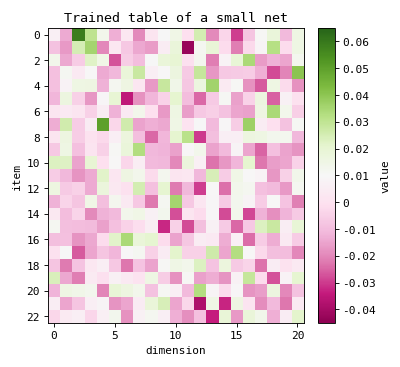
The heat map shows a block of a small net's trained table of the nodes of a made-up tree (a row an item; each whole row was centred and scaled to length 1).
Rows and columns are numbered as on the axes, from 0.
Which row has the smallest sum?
14
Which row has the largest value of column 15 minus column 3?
17
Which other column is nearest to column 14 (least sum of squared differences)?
19
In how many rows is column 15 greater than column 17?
15
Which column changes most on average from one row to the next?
18
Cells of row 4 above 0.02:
2
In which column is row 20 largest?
12
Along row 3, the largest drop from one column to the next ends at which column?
13
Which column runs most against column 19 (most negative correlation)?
9
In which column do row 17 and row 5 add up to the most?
10
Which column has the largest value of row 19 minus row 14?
16
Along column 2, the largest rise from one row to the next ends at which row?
20
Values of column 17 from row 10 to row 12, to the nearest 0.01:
-0.02 0.01 -0.01
